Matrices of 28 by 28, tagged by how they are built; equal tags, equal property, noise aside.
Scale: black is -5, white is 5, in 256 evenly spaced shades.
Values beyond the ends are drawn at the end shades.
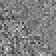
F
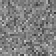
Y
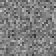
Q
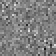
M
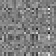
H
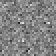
Q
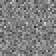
Q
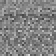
Q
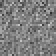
Q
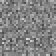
Q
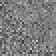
F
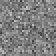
Y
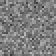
Y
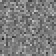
Q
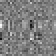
H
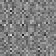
H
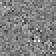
M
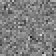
M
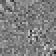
M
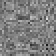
H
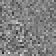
F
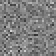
H
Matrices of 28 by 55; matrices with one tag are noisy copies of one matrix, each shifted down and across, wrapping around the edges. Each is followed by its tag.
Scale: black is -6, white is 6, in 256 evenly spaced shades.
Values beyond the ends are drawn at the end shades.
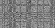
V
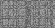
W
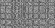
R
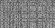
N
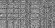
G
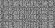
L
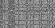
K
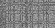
W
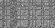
K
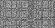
W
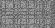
K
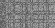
W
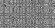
N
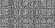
W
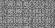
N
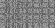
R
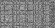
K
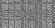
V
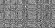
G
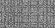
N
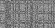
W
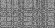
G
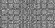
R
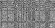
V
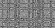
G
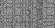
K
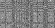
V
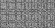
N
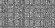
L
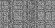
G
